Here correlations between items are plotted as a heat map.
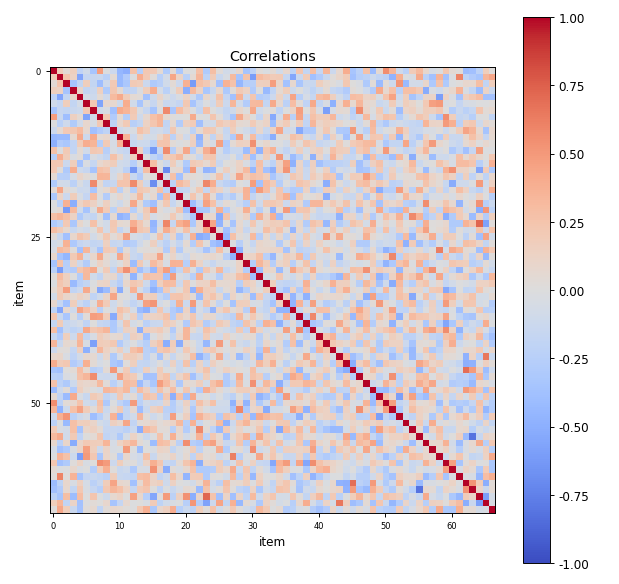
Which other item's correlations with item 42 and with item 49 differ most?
54
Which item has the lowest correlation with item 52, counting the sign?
49
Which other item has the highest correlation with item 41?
25
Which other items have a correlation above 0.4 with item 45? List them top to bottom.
9, 62, 63
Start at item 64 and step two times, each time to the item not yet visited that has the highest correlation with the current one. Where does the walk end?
17
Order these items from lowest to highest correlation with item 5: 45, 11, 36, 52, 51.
52, 45, 51, 36, 11
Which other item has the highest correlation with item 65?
43
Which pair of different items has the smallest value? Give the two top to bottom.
55, 63
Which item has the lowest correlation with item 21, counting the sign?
2
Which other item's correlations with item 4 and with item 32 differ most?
51
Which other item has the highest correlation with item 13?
34
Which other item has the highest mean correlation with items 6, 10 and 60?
46
